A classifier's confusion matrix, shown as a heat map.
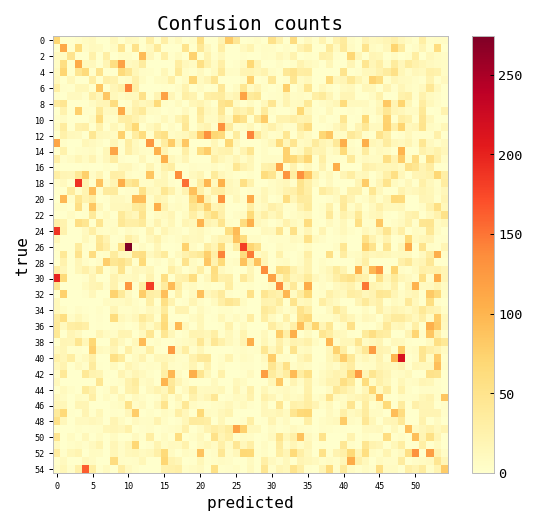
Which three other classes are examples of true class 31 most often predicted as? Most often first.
13, 43, 10
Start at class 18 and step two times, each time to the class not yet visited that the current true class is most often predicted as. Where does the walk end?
9
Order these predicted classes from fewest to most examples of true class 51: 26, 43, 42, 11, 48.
42, 26, 48, 43, 11
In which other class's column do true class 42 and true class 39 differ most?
19
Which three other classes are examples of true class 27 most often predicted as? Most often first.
23, 53, 21
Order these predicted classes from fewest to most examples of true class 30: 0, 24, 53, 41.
24, 41, 53, 0
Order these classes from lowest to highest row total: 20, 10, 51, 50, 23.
51, 50, 10, 23, 20
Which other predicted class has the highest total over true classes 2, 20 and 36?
12
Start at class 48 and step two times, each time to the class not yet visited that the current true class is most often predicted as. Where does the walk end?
47
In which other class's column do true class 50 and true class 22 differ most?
34
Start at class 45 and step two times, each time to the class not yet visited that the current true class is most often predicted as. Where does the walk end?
4
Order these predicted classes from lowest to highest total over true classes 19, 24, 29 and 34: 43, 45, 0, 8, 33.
43, 8, 33, 45, 0
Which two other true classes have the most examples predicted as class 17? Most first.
36, 50
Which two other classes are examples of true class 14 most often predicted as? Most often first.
8, 48
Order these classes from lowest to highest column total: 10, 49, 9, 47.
49, 47, 9, 10
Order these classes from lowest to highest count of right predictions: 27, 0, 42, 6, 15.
0, 6, 15, 42, 27
